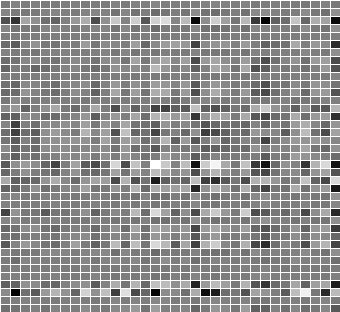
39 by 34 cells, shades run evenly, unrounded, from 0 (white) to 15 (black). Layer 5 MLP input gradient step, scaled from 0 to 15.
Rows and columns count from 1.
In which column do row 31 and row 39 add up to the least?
16
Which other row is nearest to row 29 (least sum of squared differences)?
8
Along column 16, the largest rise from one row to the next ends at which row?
37
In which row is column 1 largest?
27
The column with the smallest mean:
17
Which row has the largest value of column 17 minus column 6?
14
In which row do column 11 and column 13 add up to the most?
21
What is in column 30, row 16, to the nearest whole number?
6
